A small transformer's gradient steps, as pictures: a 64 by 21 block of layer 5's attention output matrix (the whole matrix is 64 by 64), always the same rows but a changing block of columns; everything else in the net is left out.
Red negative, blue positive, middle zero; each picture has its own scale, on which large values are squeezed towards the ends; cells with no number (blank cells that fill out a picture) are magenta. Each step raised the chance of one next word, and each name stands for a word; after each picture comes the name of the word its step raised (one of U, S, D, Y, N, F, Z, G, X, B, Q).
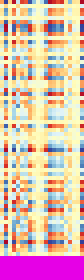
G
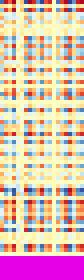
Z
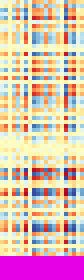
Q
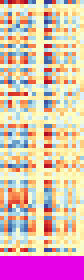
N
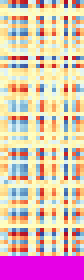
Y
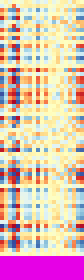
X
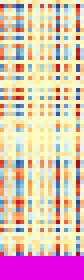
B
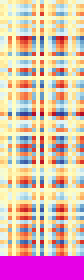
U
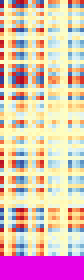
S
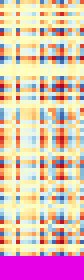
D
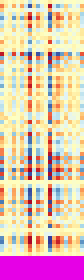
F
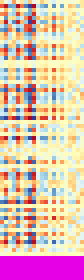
D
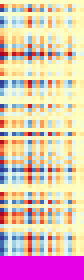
F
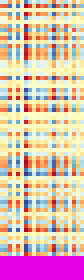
B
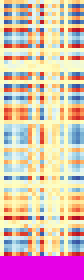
D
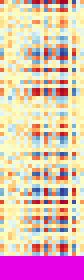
Z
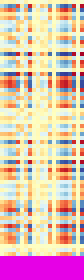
F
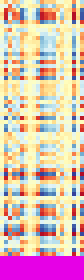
Q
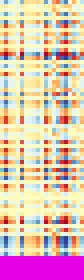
F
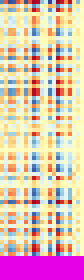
Z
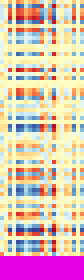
Q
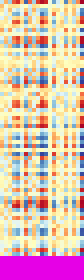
N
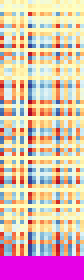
U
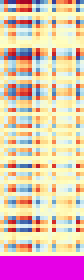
Z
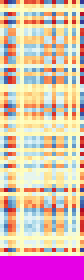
N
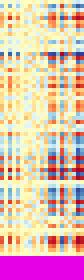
F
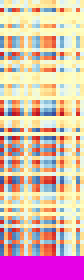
U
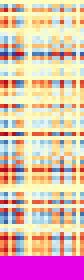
F
